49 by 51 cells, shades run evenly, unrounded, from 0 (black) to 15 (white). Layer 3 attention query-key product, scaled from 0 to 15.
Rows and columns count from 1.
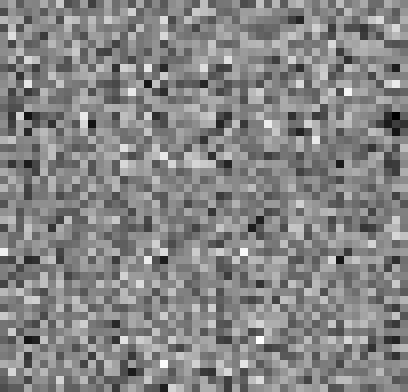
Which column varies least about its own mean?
30
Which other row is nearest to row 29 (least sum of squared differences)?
4
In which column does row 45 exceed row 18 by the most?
19
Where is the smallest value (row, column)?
15, 50
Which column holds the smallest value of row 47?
17
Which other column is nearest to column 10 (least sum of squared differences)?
48
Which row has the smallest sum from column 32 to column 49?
20
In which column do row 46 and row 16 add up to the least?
49
